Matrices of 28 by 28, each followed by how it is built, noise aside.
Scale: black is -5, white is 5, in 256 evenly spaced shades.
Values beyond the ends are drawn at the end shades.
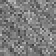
Toeplitz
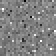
sparse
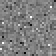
sparse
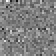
uneven rows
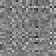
low rank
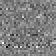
uneven rows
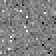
sparse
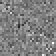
block diagonal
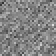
Hankel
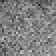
smooth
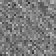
Toeplitz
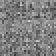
blocks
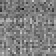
blocks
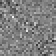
block diagonal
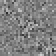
block diagonal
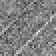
Hankel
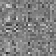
low rank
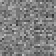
blocks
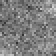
smooth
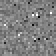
sparse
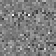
uneven rows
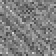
Toeplitz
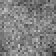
smooth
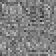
blocks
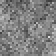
smooth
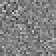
block diagonal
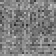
blocks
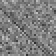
Toeplitz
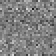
uneven rows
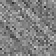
Toeplitz
